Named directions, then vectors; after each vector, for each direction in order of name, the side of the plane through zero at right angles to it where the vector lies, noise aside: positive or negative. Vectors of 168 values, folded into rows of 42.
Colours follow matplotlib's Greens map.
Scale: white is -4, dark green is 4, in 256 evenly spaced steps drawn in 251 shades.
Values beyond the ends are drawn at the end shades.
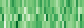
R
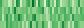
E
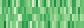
negative, negative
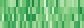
positive, negative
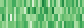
negative, positive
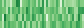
positive, negative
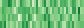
negative, negative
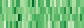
positive, positive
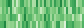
negative, negative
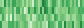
negative, positive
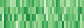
positive, negative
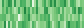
negative, negative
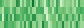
positive, negative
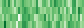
negative, negative
